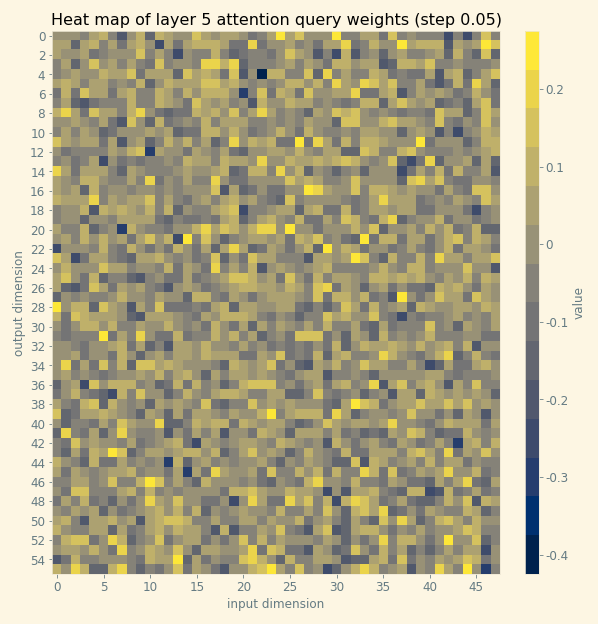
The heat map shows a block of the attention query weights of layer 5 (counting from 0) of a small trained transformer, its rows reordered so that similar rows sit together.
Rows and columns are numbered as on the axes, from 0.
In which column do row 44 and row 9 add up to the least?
12
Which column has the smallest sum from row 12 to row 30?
13
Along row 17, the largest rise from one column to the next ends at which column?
25
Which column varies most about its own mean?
46
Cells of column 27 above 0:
23
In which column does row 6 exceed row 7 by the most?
3
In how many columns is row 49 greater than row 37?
25
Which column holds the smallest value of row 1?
11
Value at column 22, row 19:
0.05
